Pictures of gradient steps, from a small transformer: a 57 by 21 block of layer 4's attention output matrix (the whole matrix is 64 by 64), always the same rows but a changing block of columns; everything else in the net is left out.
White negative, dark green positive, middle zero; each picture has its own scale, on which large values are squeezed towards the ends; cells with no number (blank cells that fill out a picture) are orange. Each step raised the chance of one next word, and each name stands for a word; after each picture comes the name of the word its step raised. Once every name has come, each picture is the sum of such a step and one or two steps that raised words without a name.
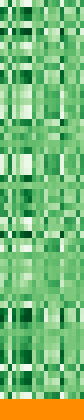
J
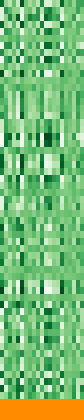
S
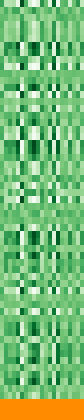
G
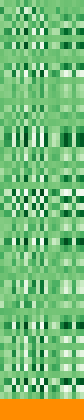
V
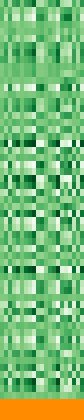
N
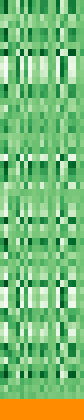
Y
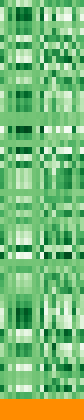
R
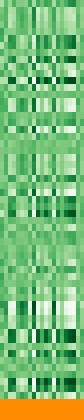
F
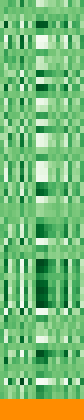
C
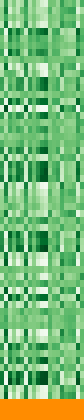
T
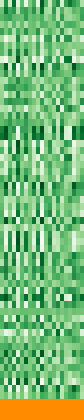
T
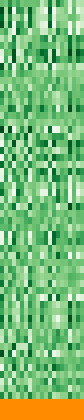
R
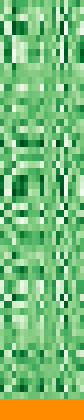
N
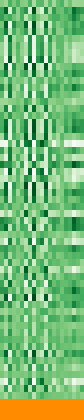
N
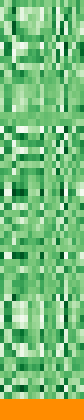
R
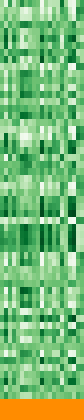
S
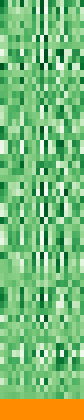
G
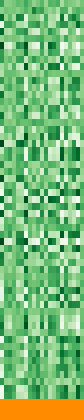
V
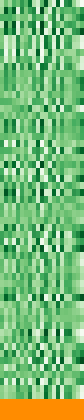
T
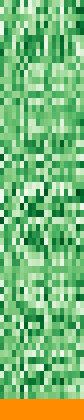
V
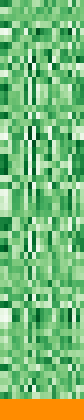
J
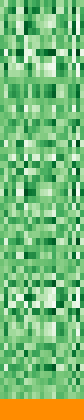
Y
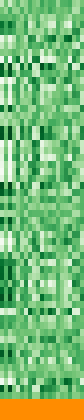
C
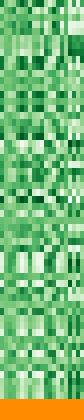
G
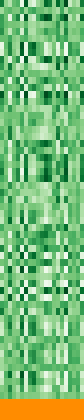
G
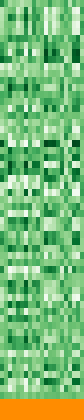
N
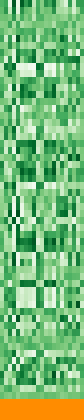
Y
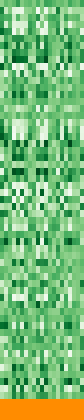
V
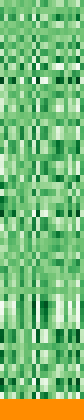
F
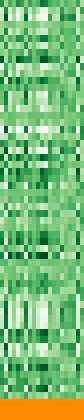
R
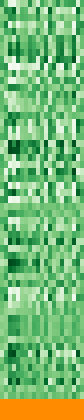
G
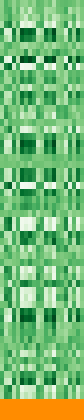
J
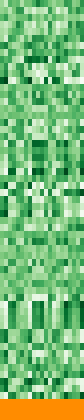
F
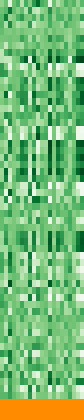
G
